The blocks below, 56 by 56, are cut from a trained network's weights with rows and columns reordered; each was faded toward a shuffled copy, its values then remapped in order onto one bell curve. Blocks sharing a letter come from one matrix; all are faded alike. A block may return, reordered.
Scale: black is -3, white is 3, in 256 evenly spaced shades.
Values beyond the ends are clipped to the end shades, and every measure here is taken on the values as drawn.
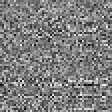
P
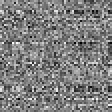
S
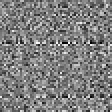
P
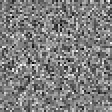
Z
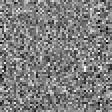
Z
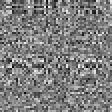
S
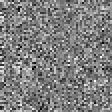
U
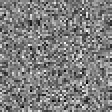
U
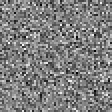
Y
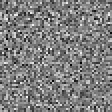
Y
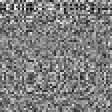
P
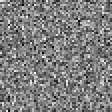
Z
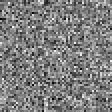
Z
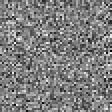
Z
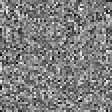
Z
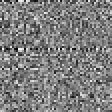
P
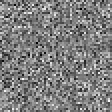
Y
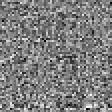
P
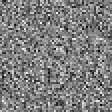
Z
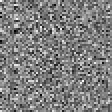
U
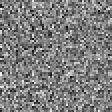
Z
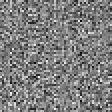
U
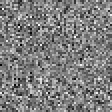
Y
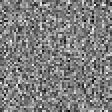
U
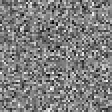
Z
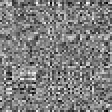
S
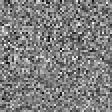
Y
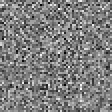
U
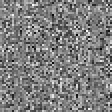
U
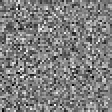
U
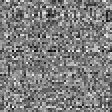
P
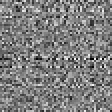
P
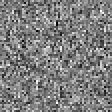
Z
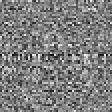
P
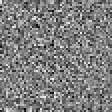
Y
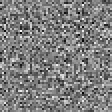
Z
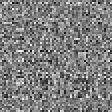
S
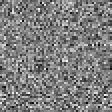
S
